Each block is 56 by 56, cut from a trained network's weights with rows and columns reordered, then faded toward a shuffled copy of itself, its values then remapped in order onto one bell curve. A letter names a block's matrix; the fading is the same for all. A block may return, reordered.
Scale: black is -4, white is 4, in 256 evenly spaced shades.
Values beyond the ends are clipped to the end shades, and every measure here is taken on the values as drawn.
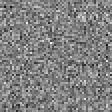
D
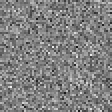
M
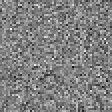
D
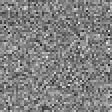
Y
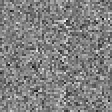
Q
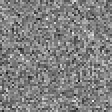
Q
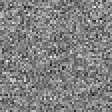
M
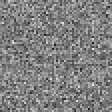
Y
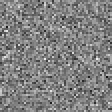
M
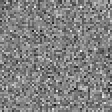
M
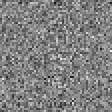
D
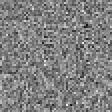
D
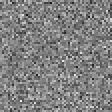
Q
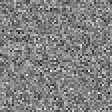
M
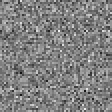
M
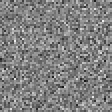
D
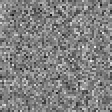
M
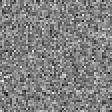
Q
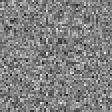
D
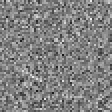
D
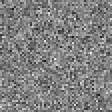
M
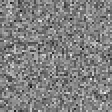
M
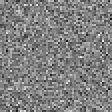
D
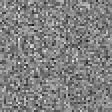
Q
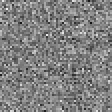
M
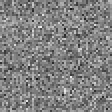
Y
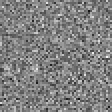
Q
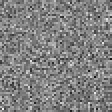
D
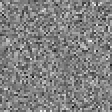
M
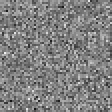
Q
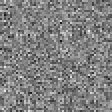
D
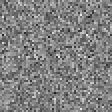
M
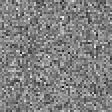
Q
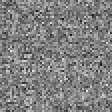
Y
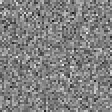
M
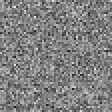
Y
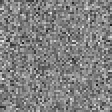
Q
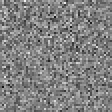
Y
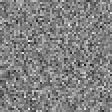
M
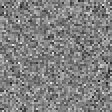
M
